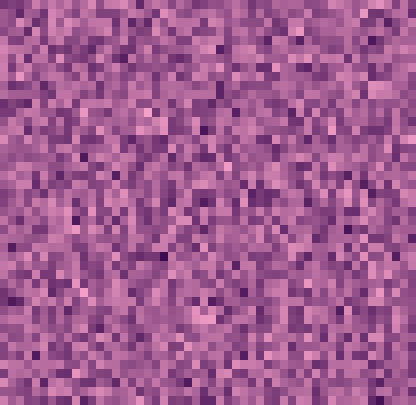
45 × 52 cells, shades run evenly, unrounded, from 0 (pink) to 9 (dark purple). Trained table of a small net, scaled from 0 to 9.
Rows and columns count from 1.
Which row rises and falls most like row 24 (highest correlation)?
26
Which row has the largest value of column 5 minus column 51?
40
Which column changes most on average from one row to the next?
39
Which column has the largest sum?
34
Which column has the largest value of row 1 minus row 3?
3
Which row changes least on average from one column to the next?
11
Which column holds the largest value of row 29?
21
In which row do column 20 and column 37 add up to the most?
13
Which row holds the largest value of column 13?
37
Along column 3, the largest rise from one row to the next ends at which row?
10
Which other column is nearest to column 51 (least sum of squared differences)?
14
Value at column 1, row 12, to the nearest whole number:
7
